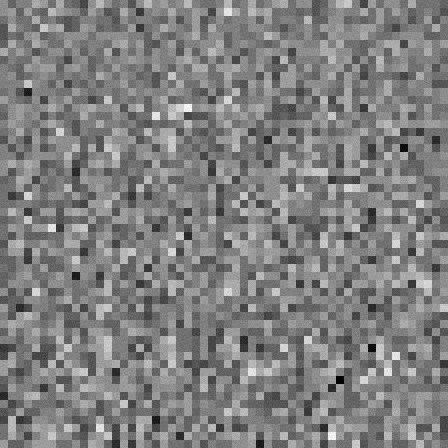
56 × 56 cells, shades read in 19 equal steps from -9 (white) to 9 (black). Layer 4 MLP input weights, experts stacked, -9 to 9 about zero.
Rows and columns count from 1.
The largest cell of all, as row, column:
48, 43
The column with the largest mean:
1
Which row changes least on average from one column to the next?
5
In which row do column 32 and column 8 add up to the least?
47
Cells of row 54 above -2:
35
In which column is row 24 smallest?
44
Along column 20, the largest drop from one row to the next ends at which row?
15
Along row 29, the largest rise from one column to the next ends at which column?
8
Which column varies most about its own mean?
4
